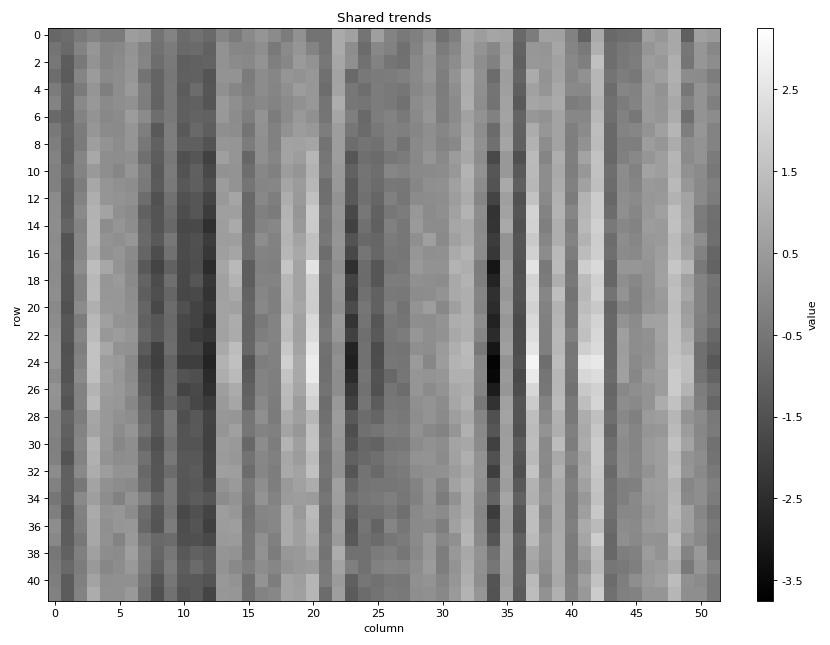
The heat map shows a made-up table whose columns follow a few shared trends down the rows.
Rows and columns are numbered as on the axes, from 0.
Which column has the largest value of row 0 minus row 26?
34
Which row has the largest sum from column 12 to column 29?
39
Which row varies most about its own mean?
24
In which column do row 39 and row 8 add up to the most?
42
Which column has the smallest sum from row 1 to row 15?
12
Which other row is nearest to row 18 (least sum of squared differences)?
19
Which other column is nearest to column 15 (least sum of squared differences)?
7
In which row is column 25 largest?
0
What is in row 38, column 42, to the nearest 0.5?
1.5
